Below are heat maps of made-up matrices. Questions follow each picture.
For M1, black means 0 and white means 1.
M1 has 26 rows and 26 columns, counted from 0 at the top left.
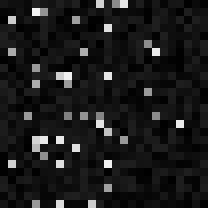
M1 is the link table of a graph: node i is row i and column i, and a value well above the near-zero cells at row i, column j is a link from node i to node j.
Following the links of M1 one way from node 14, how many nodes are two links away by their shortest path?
3
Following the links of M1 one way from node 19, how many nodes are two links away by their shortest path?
1
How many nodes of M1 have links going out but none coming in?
8
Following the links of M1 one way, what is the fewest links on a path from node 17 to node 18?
2
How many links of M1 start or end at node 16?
1
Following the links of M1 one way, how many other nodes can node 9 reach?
4
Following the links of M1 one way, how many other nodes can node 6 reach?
10
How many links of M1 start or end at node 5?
4
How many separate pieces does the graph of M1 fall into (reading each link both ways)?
3
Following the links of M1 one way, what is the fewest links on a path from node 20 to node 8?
5
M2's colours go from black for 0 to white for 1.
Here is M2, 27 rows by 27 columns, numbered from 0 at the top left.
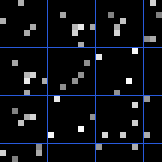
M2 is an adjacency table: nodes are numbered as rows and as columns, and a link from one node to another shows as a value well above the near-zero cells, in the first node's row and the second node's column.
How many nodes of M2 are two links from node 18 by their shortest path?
2
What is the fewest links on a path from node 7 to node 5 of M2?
3
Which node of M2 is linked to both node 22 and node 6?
node 24
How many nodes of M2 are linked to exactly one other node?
8
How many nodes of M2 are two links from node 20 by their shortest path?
4
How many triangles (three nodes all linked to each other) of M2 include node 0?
0
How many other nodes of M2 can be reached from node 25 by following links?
10
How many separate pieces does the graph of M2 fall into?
6
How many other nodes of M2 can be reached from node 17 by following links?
10
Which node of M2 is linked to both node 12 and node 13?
node 4
